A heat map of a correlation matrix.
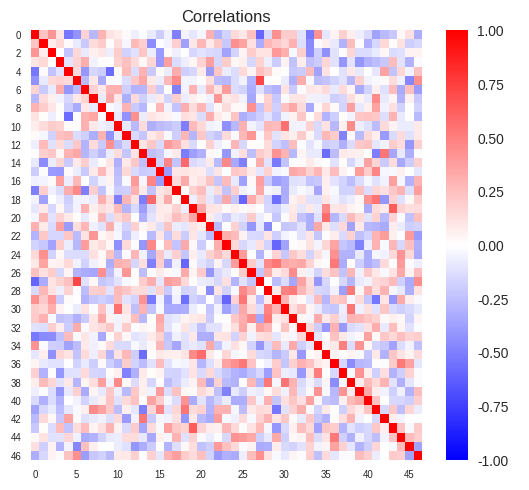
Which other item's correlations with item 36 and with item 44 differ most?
23
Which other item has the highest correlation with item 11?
26
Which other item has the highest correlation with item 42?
13
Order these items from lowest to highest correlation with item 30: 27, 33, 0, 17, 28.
17, 27, 33, 0, 28
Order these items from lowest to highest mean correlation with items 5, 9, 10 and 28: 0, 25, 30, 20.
0, 20, 25, 30
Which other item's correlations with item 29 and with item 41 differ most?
18
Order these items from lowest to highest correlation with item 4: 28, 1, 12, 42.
12, 1, 28, 42
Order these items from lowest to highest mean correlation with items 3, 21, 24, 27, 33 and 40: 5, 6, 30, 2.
2, 30, 6, 5
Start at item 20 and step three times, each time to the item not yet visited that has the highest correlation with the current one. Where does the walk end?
43
